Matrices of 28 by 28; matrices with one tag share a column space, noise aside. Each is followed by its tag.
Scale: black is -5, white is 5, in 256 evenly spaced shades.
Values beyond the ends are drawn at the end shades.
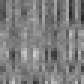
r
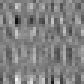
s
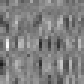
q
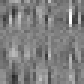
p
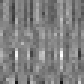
r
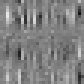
p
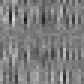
p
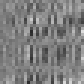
s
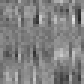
p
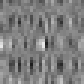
q
